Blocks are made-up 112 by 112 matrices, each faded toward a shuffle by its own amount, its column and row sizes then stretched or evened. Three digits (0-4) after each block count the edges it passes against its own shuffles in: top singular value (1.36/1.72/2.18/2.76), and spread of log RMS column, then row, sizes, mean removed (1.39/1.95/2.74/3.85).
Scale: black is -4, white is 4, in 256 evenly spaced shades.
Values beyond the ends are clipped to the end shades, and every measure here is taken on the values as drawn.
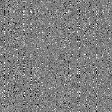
3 3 1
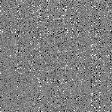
1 3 2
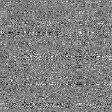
3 0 3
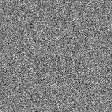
2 0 0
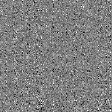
0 3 1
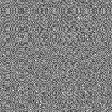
4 0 1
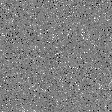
1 0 1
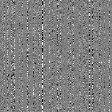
3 4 0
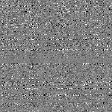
1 2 4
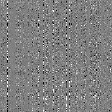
3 4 1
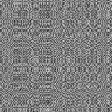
4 3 1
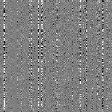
4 4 1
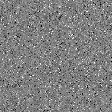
2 1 0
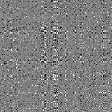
4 3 2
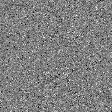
0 1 0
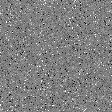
0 1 0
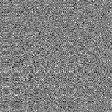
4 0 2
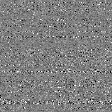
2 1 3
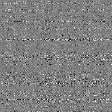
1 2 4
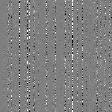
2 4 0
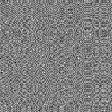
4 1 0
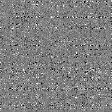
0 2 3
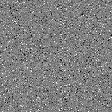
3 0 0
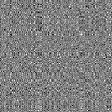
4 2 2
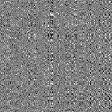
4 3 1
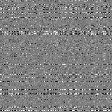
4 1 4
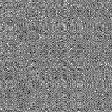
4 0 0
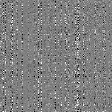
3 4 2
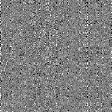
3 3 1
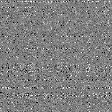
2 2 3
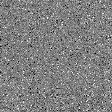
1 1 1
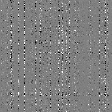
3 4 2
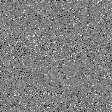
1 0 2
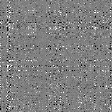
3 3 3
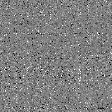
1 2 2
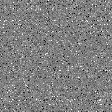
2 0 2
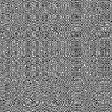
4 1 2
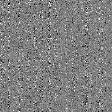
0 3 0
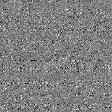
1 0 3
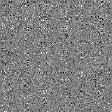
2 3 2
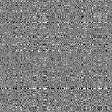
4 2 3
